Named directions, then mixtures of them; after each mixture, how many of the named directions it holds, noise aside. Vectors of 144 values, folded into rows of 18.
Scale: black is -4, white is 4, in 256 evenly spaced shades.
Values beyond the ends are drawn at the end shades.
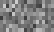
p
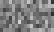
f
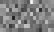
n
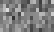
three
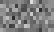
one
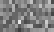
two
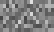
three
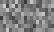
two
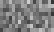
one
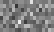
two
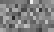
one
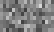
three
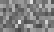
two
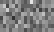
two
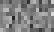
two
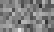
three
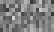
three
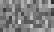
one
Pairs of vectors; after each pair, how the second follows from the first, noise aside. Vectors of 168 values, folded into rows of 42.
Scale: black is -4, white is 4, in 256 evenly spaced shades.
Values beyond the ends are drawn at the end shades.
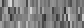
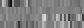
negated, partly zeroed.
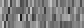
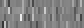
negated, partly zeroed.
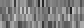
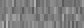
wrapped around, negated, shrunk.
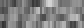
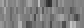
negated, partly zeroed.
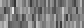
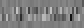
reversed, negated, partly zeroed.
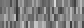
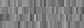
wrapped around, negated, shrunk.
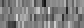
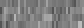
wrapped around, negated, shrunk.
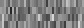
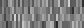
wrapped around, negated.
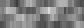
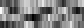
wrapped around, negated, scaled up.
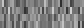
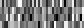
wrapped around, negated, scaled up.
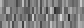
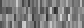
sign-scrambled.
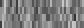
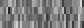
reversed.
